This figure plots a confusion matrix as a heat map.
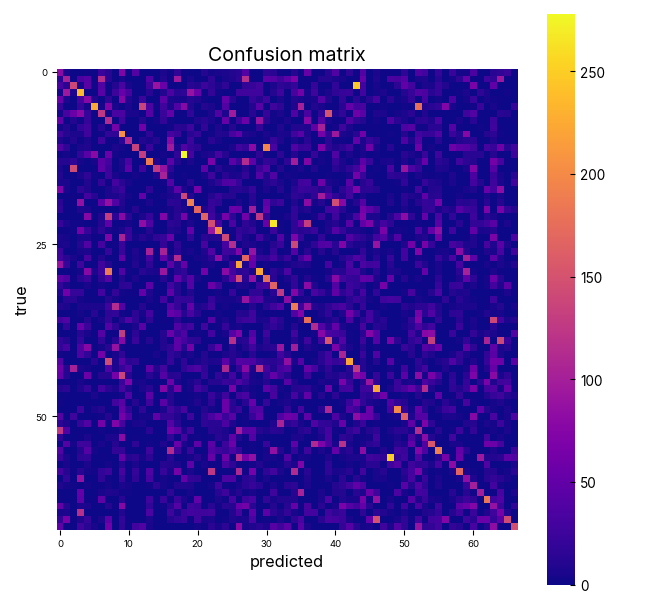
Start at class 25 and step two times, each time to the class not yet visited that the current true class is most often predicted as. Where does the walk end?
8
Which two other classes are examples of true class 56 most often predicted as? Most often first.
48, 26
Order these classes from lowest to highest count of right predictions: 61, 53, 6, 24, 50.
53, 61, 6, 24, 50
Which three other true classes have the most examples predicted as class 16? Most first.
55, 11, 10
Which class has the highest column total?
9
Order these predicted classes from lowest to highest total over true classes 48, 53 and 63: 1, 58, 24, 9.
1, 58, 24, 9
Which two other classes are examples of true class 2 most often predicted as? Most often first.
43, 14
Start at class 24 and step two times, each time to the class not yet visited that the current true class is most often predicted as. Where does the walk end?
40
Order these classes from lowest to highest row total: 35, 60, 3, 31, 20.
60, 35, 31, 20, 3
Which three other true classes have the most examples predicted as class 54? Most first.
39, 38, 44
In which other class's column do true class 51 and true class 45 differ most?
32
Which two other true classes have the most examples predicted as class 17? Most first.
27, 1
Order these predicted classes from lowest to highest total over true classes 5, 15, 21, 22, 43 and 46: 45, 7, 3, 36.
3, 45, 36, 7
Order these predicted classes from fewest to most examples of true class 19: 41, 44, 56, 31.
56, 31, 44, 41
